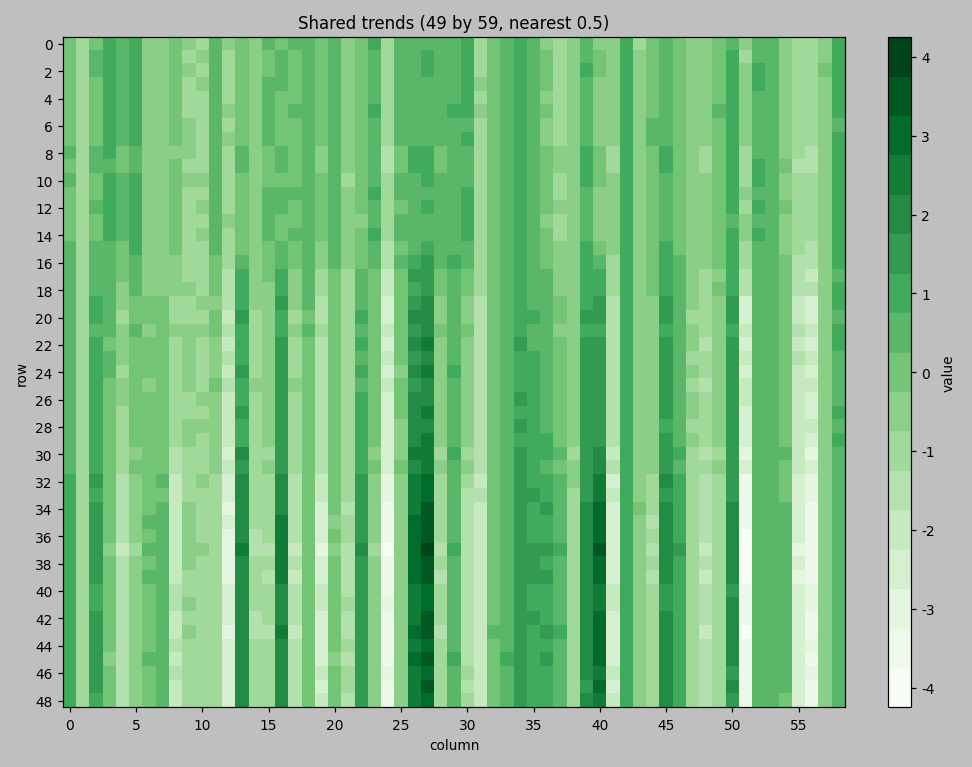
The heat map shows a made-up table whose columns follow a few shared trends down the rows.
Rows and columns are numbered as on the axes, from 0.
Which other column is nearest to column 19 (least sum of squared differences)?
41
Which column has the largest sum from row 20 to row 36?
27
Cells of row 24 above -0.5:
31
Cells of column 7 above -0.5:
30
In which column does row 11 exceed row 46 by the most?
51
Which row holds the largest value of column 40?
37
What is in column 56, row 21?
-2
